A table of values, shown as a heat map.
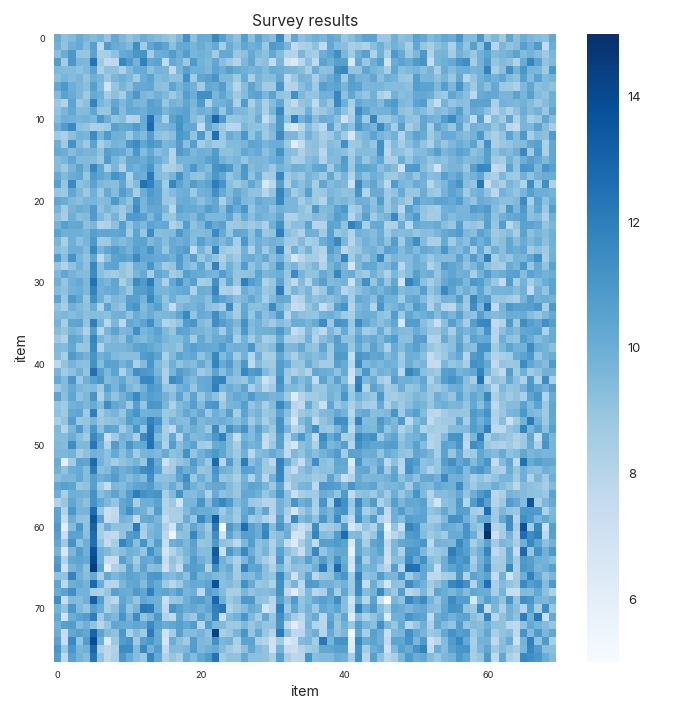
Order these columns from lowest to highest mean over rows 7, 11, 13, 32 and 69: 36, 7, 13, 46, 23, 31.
46, 7, 36, 23, 31, 13
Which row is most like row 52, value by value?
63
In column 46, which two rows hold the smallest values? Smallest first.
69, 60
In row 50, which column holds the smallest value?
33
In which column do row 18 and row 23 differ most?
41
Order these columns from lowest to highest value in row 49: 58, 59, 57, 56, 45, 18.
57, 45, 58, 18, 56, 59
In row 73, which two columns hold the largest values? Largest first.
22, 5
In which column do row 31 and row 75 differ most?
66
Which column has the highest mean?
5
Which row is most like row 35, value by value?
16
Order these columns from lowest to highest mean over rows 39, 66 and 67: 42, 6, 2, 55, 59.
6, 55, 59, 2, 42
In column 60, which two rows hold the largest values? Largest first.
61, 60
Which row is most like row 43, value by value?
19
